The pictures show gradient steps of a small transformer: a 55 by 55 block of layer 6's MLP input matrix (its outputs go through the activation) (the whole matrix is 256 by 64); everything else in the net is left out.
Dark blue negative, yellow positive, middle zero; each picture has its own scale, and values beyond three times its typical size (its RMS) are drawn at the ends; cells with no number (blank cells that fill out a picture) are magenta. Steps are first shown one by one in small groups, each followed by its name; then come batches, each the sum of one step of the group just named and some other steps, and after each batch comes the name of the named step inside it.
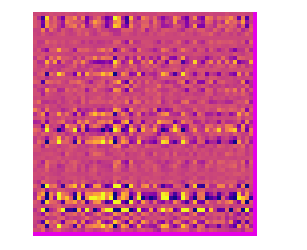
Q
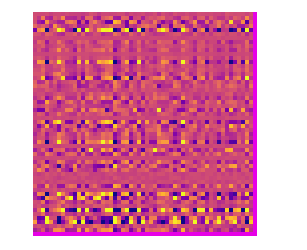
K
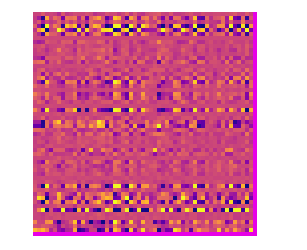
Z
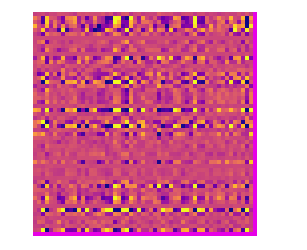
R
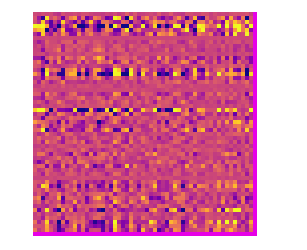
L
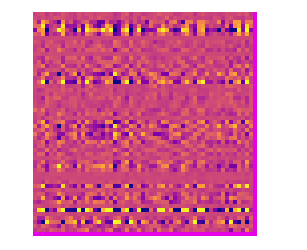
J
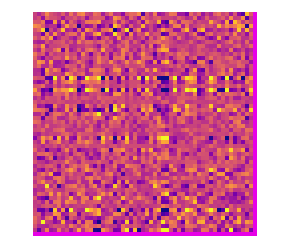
L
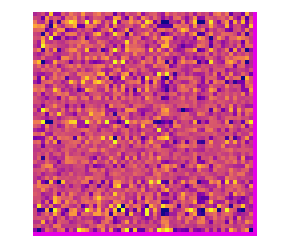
R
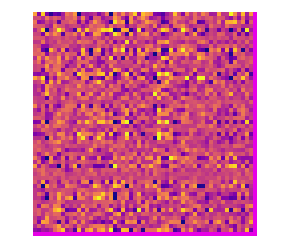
K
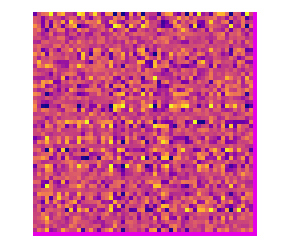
Z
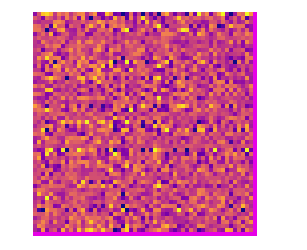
L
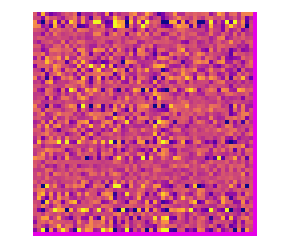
Q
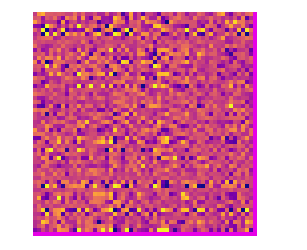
Q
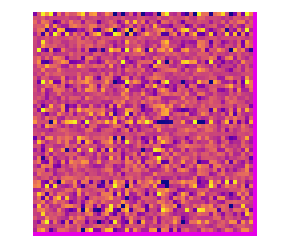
K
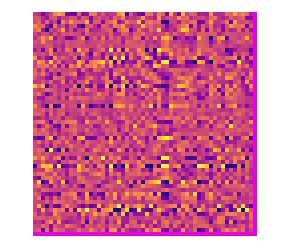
J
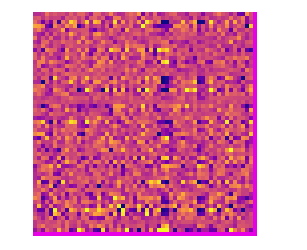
R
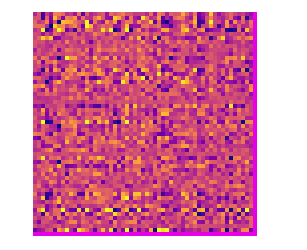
J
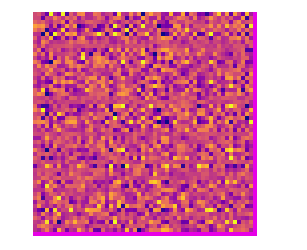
L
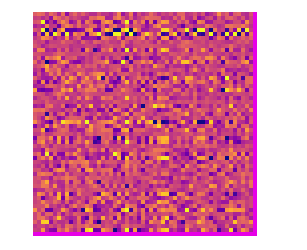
L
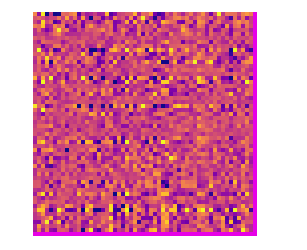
J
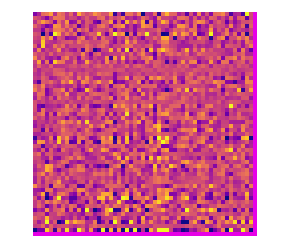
K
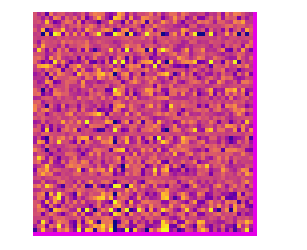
Q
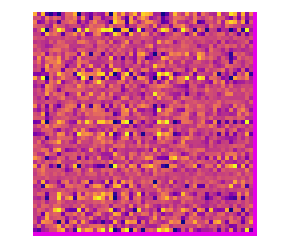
K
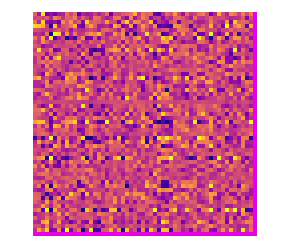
L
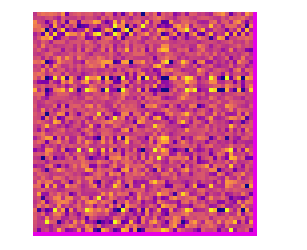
K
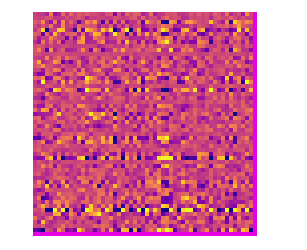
J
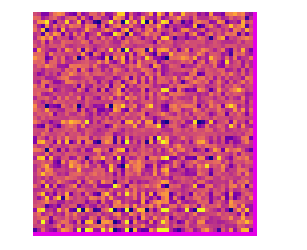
R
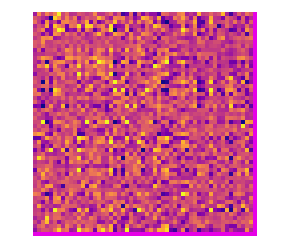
K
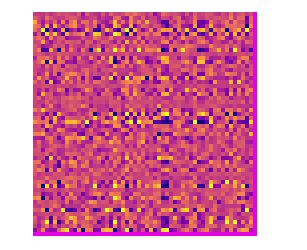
R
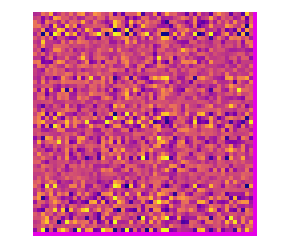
K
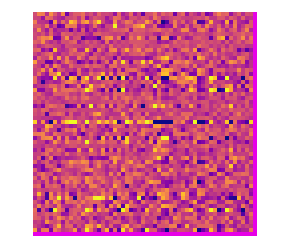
Q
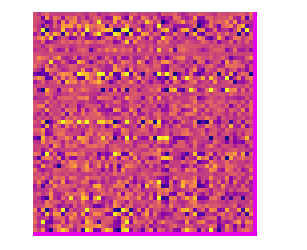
R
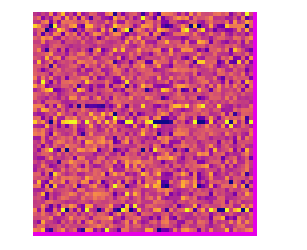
J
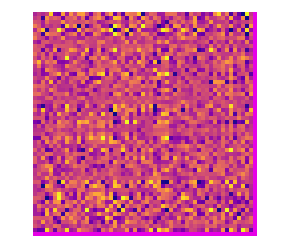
Z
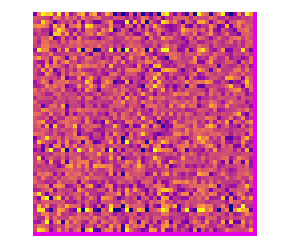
J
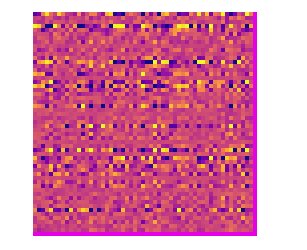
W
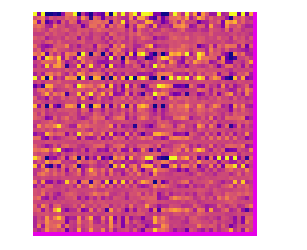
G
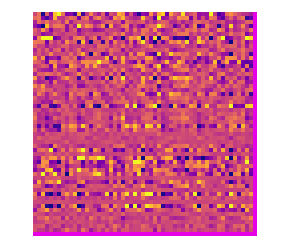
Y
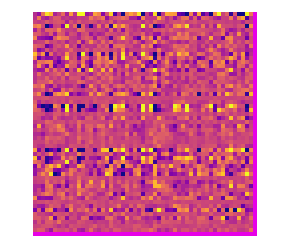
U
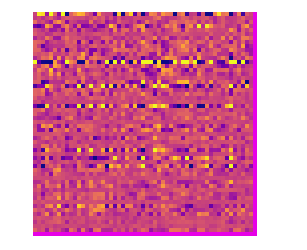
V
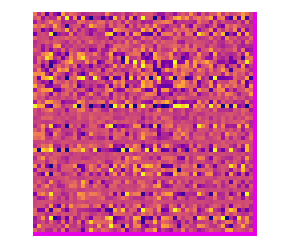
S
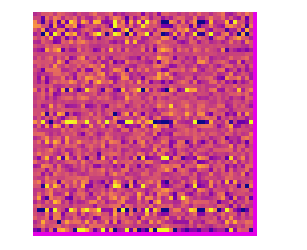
W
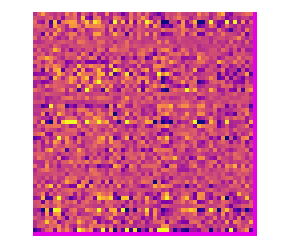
G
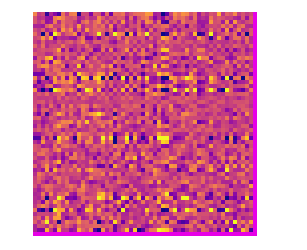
G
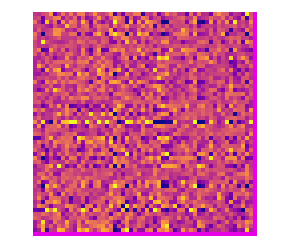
U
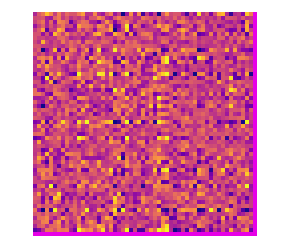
U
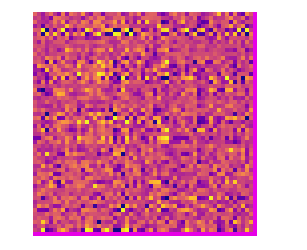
U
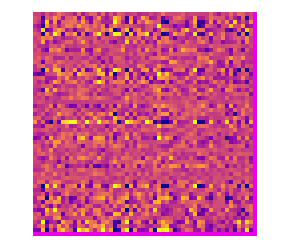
Y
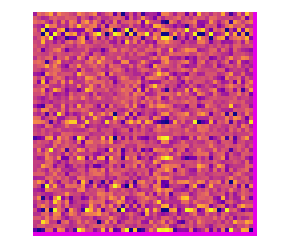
Y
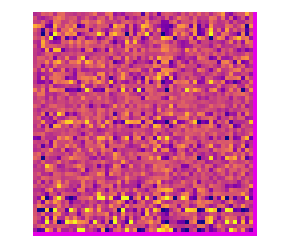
W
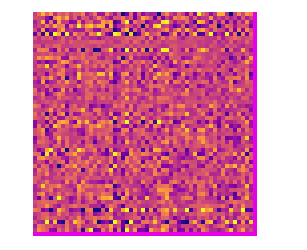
S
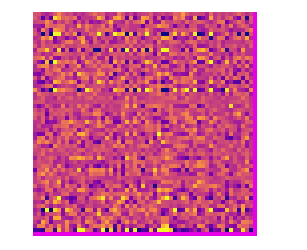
Y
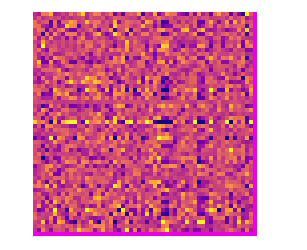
U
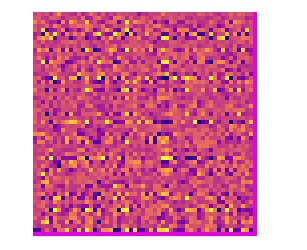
Y
